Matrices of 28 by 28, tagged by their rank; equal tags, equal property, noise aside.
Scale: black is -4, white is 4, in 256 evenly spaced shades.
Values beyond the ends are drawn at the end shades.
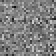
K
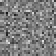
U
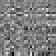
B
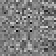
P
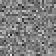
K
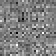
P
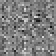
U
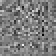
U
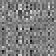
B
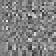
P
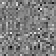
U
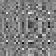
B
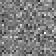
K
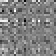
B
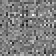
K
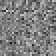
K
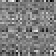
B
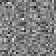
U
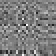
B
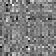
P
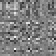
P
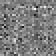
U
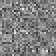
U
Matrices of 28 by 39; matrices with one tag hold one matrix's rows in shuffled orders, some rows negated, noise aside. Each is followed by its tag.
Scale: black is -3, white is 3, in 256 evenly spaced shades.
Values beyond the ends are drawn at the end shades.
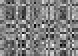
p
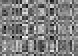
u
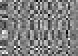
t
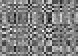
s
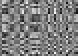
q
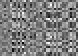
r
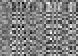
r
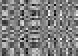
q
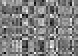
u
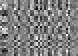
t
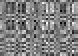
p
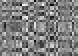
u
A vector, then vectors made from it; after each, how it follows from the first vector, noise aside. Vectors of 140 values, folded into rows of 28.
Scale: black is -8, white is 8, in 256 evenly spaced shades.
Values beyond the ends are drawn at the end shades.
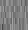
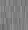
shrunk.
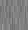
negated, shrunk.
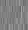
wrapped around, partly zeroed.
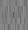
wrapped around, shrunk.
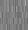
reversed, negated, shrunk.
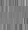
reversed, negated, partly zeroed.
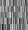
scaled up.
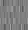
wrapped around, partly zeroed.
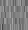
copied.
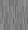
reversed, negated, shrunk.
